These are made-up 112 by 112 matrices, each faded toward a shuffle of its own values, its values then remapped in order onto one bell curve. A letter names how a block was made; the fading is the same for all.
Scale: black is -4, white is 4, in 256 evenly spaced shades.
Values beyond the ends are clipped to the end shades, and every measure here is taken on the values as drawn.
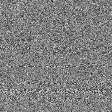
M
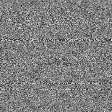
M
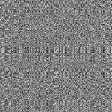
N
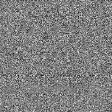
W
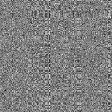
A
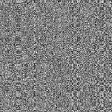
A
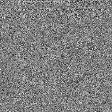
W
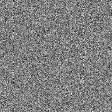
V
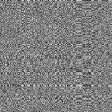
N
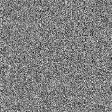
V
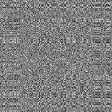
N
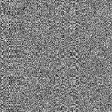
A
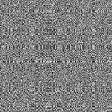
N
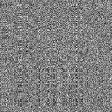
A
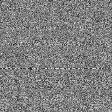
M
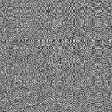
N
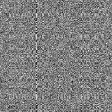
A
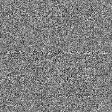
W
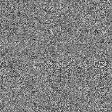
W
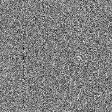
V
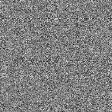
W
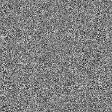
W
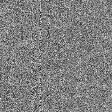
V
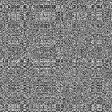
N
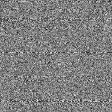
M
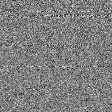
M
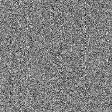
V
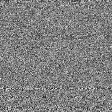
M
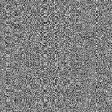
A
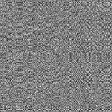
N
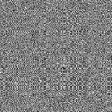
N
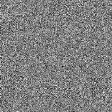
W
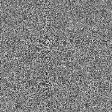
W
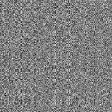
A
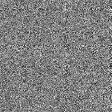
W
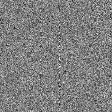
V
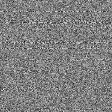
M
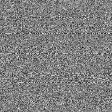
M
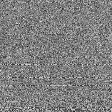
M
